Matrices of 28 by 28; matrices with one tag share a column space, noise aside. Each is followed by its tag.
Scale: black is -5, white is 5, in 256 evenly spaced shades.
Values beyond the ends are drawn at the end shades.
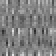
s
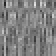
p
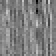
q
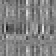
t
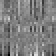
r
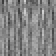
q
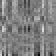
r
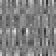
s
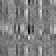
t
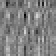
p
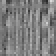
q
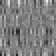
s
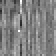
q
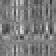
t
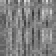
q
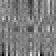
r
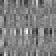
s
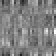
s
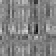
t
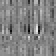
t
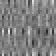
s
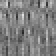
p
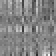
r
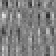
p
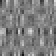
s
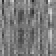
q
